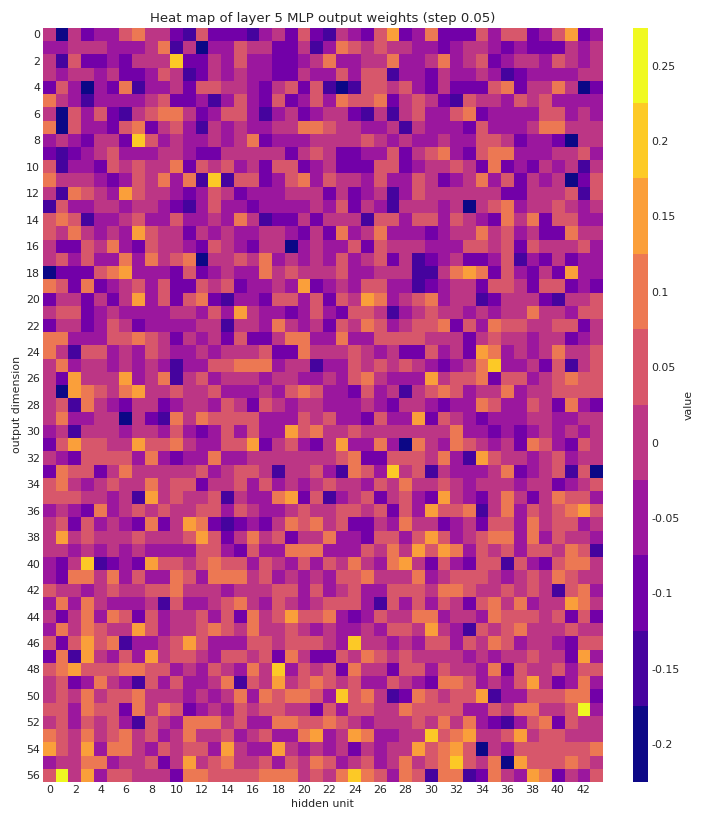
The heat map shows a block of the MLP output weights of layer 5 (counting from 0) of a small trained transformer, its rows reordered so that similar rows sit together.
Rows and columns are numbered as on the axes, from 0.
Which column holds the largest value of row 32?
34
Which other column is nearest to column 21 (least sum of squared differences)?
39
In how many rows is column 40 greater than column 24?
25
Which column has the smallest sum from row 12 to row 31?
27
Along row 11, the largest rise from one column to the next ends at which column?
13
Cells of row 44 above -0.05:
31
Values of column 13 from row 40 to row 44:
0.1 0.1 0 0 -0.05
